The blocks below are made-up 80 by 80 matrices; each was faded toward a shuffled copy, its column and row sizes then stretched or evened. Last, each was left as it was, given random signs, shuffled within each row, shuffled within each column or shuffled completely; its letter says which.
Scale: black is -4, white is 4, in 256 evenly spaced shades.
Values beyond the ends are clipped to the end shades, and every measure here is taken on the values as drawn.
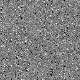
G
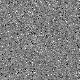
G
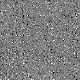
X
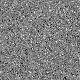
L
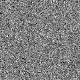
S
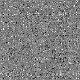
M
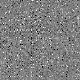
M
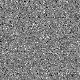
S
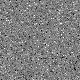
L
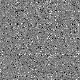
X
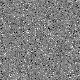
G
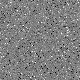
L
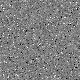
L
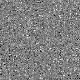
X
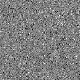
M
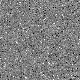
L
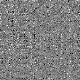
M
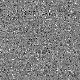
X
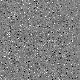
G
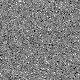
L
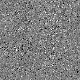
X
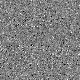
S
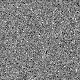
L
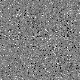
X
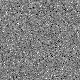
L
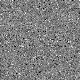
S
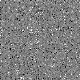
M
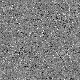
S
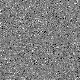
S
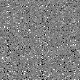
M
